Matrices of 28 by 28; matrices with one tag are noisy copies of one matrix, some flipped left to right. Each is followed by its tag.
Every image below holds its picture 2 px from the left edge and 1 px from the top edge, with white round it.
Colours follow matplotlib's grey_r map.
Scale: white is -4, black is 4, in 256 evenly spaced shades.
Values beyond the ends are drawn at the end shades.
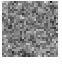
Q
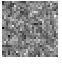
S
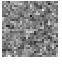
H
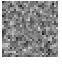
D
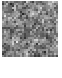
S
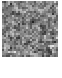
D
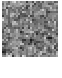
H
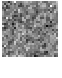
Q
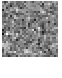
D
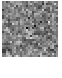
H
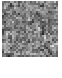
D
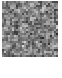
D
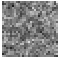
S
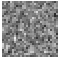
D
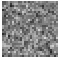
D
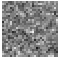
H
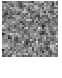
D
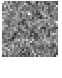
S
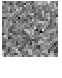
H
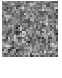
D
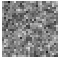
Q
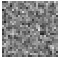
D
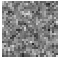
S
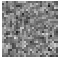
D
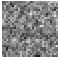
S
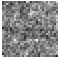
S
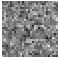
S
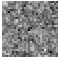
Q
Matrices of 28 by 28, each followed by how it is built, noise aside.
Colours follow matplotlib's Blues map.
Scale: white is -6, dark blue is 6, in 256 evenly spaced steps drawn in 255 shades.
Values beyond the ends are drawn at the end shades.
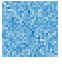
diagonal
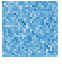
diagonal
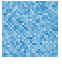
Toeplitz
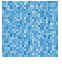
repeating rows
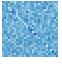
diagonal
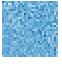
upper triangular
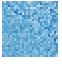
upper triangular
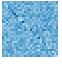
diagonal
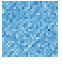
Hankel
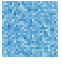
repeating rows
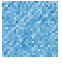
Hankel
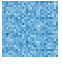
repeating rows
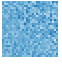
upper triangular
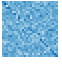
diagonal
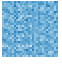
repeating rows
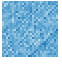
Hankel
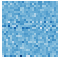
uneven rows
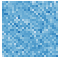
Toeplitz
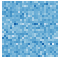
uneven rows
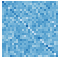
diagonal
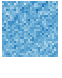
Hankel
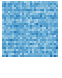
blocks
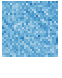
Toeplitz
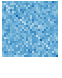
diagonal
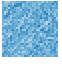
Hankel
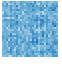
blocks
